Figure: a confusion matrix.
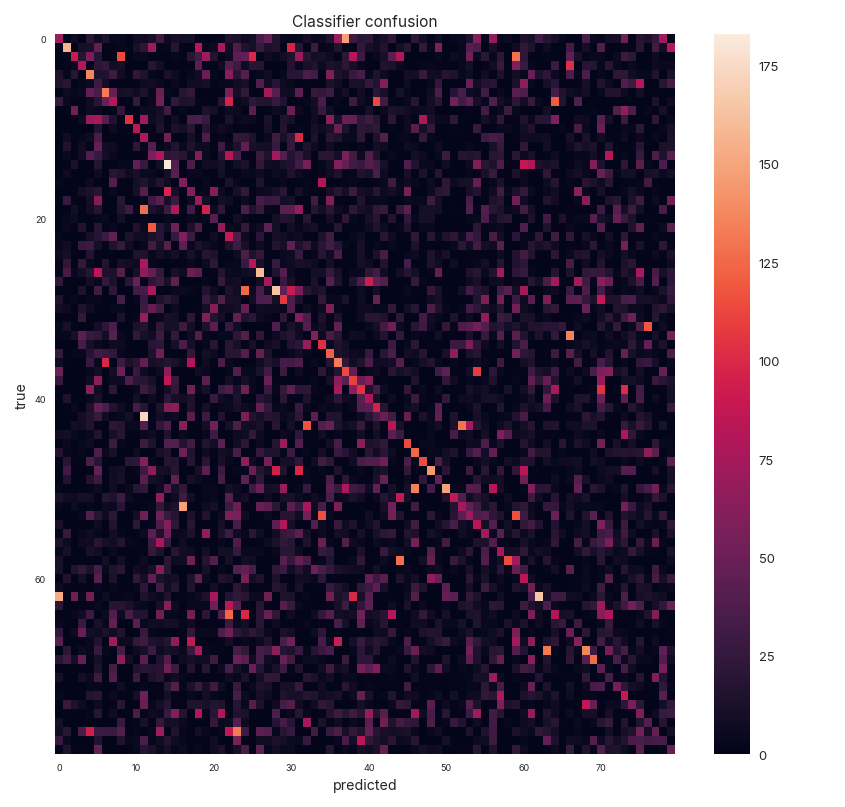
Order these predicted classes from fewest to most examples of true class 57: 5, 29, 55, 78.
78, 5, 29, 55
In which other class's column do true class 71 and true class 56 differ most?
13
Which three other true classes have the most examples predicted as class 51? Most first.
35, 7, 62
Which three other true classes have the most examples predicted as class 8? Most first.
2, 69, 37
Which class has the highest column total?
11
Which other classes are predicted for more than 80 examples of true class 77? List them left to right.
4, 22, 23
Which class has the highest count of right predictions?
14
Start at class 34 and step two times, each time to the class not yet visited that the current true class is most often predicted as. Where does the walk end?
76
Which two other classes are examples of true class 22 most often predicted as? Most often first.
16, 7
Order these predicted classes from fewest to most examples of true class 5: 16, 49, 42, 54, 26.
16, 54, 49, 26, 42
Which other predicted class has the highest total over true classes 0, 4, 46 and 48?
37
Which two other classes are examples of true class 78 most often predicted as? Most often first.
39, 23
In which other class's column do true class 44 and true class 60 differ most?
73
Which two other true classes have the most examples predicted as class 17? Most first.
67, 36
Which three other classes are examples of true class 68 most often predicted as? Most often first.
63, 18, 28
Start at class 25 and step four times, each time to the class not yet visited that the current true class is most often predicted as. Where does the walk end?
19
